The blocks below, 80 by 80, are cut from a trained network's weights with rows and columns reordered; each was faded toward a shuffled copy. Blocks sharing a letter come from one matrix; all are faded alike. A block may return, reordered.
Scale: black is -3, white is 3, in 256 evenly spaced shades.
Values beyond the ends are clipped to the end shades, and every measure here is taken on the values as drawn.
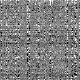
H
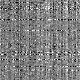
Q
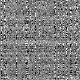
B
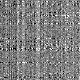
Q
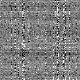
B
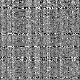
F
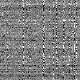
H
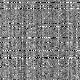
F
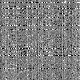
F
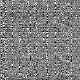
B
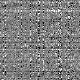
H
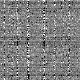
H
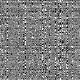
B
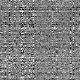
H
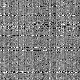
F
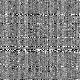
F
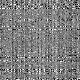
F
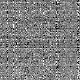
B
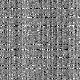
Q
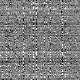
H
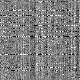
F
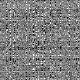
B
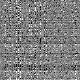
H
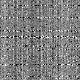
F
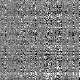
H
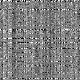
Q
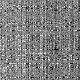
Q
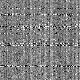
F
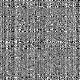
Q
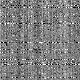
F
